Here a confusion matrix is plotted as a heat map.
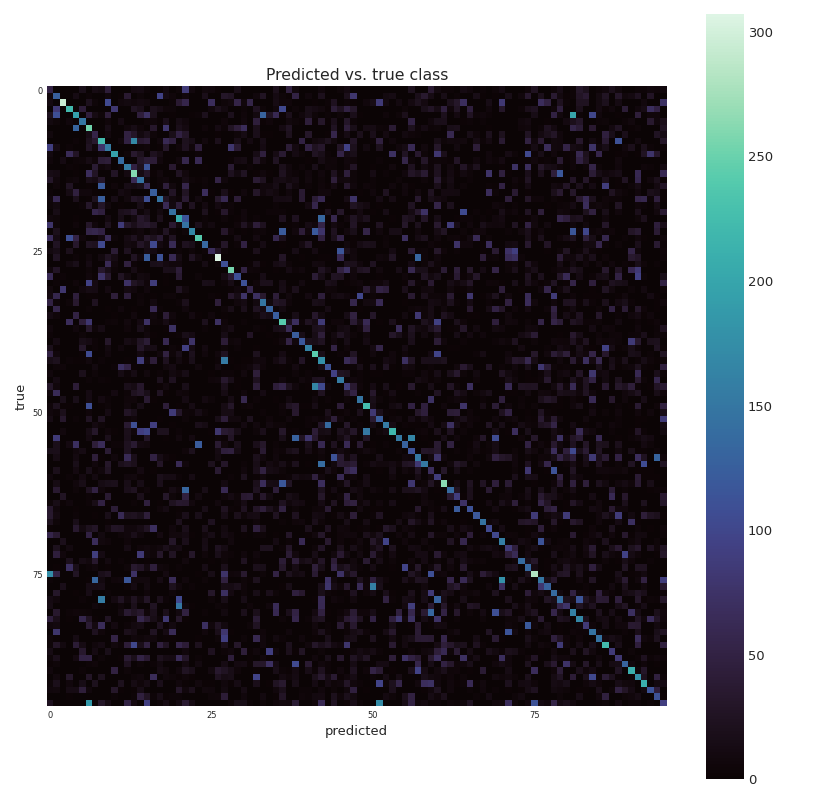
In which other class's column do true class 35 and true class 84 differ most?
71
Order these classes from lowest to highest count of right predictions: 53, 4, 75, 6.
4, 53, 6, 75
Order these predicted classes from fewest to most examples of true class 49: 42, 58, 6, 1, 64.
42, 1, 58, 64, 6
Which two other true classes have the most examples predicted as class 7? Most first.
76, 72
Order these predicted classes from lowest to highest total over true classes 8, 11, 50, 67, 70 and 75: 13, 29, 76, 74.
29, 74, 76, 13
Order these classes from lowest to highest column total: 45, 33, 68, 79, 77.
68, 77, 33, 45, 79
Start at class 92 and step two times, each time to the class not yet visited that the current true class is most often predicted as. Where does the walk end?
95
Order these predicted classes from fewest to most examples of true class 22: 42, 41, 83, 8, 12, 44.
12, 44, 8, 42, 83, 41
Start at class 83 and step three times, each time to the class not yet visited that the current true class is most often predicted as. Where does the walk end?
23
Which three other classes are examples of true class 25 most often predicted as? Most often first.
45, 72, 71
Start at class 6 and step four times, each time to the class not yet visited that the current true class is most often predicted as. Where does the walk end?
78
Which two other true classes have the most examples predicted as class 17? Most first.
26, 1
